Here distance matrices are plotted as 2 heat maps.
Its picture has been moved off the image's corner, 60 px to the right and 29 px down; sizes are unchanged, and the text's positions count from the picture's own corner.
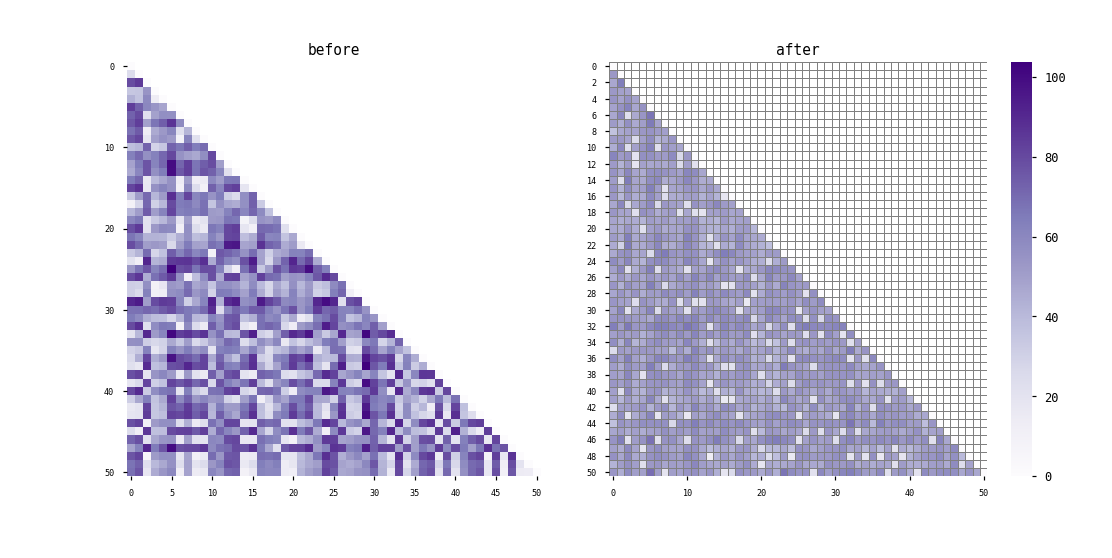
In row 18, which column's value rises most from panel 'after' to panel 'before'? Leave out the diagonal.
29
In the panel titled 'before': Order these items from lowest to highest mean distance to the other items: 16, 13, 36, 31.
31, 16, 36, 13
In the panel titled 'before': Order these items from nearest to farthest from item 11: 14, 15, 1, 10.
14, 15, 1, 10
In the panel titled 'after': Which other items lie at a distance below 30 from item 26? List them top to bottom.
19, 28, 31, 33, 45
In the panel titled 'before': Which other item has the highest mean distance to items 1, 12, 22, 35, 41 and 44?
29
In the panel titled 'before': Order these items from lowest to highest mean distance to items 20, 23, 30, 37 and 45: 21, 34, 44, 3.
3, 34, 21, 44
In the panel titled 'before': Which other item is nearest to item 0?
17
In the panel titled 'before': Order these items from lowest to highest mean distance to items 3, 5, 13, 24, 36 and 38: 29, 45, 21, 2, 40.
45, 21, 2, 40, 29
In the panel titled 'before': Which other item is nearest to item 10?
23
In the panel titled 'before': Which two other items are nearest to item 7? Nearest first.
26, 29
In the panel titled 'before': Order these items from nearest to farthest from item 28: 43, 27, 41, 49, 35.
27, 35, 43, 41, 49
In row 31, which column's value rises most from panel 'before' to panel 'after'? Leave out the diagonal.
21
